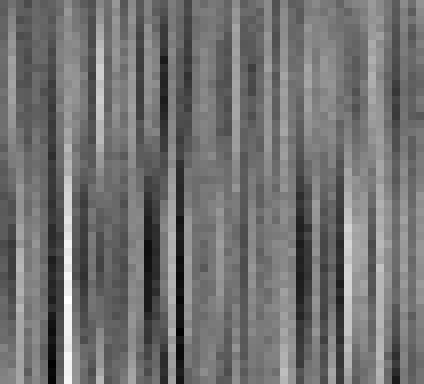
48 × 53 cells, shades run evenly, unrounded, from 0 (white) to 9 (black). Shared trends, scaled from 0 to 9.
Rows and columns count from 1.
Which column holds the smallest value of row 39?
9
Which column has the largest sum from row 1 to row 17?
21
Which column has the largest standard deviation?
19
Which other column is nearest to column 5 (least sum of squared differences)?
37
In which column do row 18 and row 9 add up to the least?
13
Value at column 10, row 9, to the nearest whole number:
4
